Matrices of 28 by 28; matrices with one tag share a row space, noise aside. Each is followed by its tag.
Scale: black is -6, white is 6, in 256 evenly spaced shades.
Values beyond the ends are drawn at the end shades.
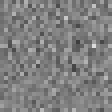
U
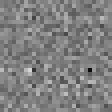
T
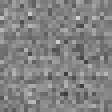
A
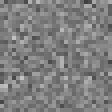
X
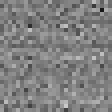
A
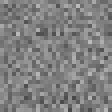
T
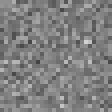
X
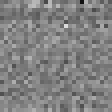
A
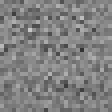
A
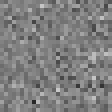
U
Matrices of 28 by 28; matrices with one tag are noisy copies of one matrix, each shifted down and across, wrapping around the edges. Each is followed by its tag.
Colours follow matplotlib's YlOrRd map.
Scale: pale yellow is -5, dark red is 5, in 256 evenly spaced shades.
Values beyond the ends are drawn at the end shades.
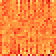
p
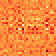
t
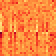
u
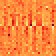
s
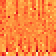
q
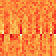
s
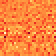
t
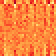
s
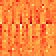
q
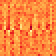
s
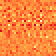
t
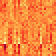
u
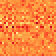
t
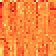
u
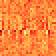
p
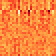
p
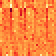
u
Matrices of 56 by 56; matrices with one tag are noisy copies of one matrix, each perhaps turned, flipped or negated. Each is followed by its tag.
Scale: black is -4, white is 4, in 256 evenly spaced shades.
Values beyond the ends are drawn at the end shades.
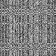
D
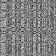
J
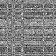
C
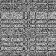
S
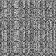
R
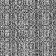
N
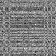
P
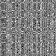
J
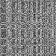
J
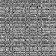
N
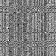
D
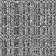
R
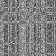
C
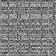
R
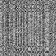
P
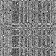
S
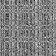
N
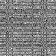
D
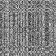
P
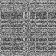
S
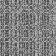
N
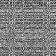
D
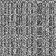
R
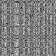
R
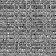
N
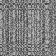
P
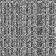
R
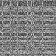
J
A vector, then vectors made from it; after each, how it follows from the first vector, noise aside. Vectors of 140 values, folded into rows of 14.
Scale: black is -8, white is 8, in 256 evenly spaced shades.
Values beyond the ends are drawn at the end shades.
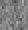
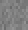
reversed, negated, shrunk.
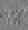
wrapped around, negated, partly zeroed.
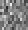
wrapped around, negated, scaled up.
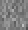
wrapped around, negated.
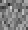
wrapped around, scaled up.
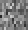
wrapped around, negated, scaled up.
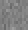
reversed, negated, shrunk.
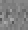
wrapped around, negated, partly zeroed.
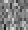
reversed, negated, scaled up.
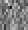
reversed, negated, scaled up.
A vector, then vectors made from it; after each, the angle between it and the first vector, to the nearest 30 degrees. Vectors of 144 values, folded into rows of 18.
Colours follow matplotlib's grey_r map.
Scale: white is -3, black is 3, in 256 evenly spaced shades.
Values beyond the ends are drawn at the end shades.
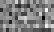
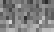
120 degrees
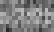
60 degrees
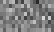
120 degrees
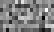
30 degrees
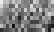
90 degrees
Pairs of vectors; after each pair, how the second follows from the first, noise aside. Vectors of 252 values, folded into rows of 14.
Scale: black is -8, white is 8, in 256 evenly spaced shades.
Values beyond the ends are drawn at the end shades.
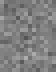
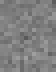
shrunk.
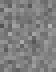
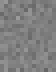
wrapped around, negated, shrunk.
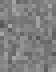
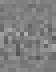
reversed, negated, partly zeroed.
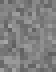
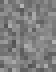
copied.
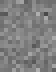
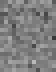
sign-scrambled.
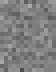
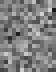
reversed, negated, scaled up.
